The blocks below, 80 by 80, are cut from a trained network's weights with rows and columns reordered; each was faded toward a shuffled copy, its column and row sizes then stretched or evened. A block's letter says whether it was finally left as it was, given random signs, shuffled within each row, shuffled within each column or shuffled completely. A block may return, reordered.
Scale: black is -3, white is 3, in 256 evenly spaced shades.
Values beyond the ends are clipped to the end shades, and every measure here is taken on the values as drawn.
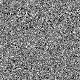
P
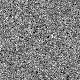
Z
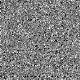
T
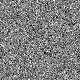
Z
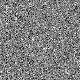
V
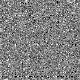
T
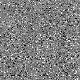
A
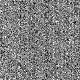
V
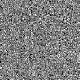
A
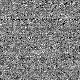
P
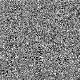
T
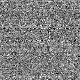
P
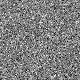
Z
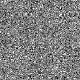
A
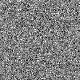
P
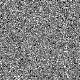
T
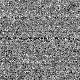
P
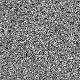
P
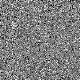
T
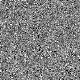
T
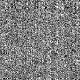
A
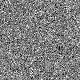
Z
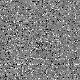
T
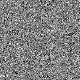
T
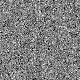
Z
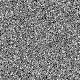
Z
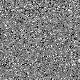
P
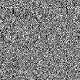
A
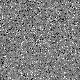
Z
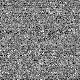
P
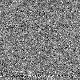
P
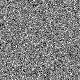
Z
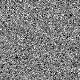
P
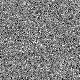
Z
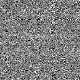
A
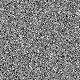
Z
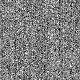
V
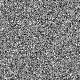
Z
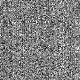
A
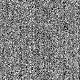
V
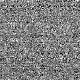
A
